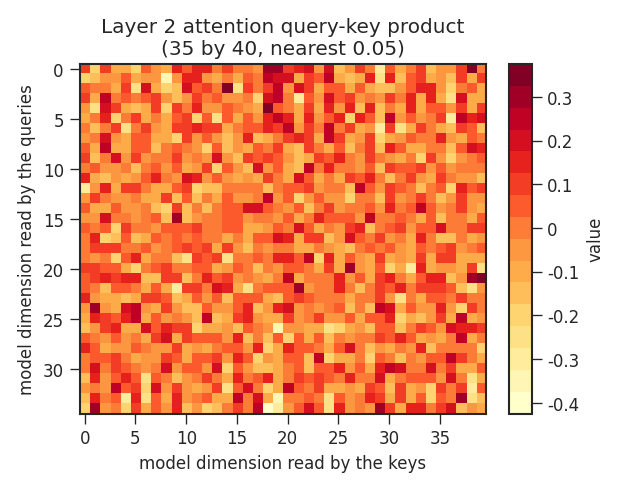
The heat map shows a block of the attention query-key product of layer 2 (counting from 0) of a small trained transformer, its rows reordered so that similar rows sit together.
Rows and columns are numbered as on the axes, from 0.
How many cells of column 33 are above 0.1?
6
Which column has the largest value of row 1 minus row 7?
18
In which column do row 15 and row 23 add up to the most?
28
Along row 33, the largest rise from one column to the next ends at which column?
5
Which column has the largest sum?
20
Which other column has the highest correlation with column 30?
39
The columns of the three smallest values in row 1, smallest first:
8, 29, 0
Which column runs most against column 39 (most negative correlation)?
26
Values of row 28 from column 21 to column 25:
0.05 0.05 0 -0.1 0.05
